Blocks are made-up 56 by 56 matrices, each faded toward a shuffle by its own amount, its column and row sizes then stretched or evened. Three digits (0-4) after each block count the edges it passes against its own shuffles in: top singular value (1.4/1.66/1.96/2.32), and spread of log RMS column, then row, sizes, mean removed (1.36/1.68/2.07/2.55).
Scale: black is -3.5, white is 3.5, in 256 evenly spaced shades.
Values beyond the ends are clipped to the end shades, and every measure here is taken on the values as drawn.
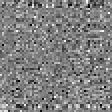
3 1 3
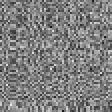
3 0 0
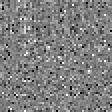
1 0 1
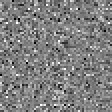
2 1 3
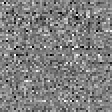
1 1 4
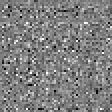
1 3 3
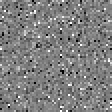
0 2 0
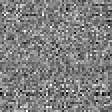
2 1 3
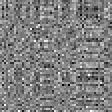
4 1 2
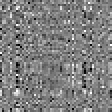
4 4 0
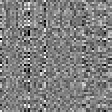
4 4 2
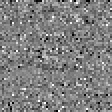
0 1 3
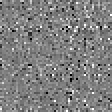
1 3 3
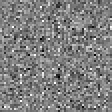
1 3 2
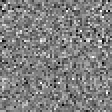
2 1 2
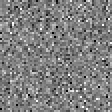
3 1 0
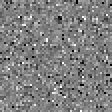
1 0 1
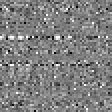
3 0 4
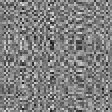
4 4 1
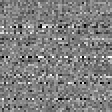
3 0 4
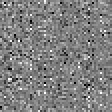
2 3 1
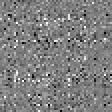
2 3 3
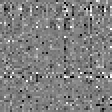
3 3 3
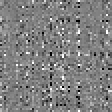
2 4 3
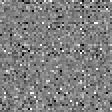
1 0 3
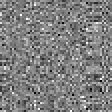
4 2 0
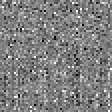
2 1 1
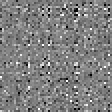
3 3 2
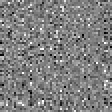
3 3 0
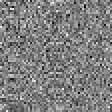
3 0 0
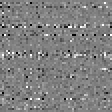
0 2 4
